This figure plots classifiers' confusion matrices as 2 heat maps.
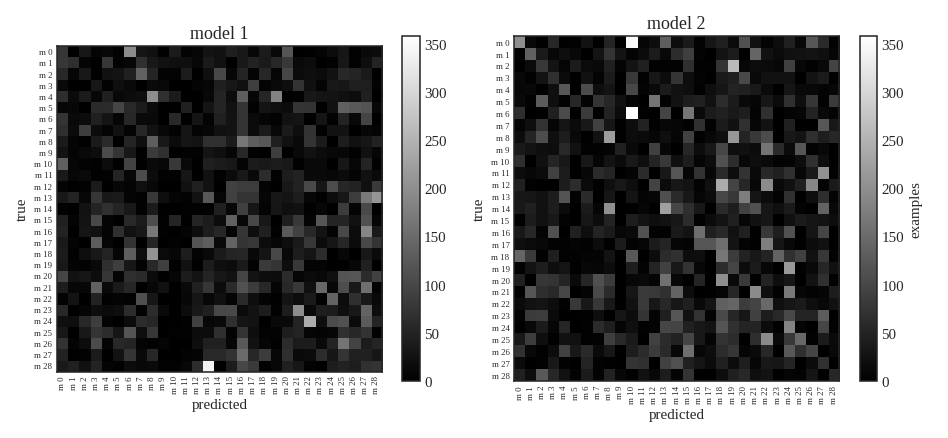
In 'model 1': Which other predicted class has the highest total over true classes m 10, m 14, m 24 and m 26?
m 25
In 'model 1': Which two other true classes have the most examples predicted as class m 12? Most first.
m 17, m 24
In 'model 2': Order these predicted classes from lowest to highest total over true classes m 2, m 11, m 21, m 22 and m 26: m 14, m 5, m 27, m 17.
m 17, m 5, m 27, m 14
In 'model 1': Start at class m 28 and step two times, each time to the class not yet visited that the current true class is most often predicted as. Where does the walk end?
m 27
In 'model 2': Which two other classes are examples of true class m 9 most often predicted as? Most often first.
m 22, m 25
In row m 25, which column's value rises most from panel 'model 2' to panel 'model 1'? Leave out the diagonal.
m 6
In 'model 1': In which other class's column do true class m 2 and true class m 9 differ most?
m 7
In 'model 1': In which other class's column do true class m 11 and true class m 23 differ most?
m 21
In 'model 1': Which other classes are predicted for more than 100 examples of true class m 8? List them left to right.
m 16, m 17, m 18
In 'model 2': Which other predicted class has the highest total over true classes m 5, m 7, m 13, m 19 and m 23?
m 24
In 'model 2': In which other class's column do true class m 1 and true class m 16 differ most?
m 21
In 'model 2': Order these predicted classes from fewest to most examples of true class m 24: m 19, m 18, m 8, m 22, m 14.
m 22, m 8, m 19, m 14, m 18
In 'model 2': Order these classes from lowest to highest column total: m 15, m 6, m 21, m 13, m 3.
m 6, m 3, m 21, m 15, m 13
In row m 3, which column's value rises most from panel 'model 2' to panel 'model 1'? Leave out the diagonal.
m 17
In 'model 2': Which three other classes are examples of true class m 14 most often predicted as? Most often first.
m 13, m 8, m 27
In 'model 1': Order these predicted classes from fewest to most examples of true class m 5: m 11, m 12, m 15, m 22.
m 12, m 15, m 11, m 22
